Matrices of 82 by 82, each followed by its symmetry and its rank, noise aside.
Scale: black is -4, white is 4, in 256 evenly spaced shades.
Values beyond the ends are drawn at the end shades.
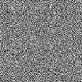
antisymmetric, rank eight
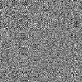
no symmetry, rank twelve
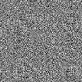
antisymmetric, rank sixteen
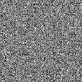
no symmetry, rank sixteen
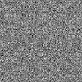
no symmetry, rank twelve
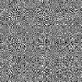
antisymmetric, rank eight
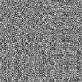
no symmetry, rank eight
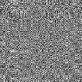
no symmetry, rank eight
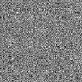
no symmetry, rank twelve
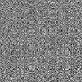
no symmetry, rank eight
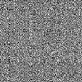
no symmetry, rank twelve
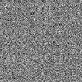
no symmetry, rank sixteen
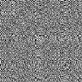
symmetric, rank eight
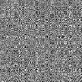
no symmetry, rank eight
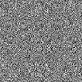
no symmetry, rank twelve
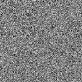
no symmetry, rank sixteen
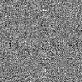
antisymmetric, rank sixteen
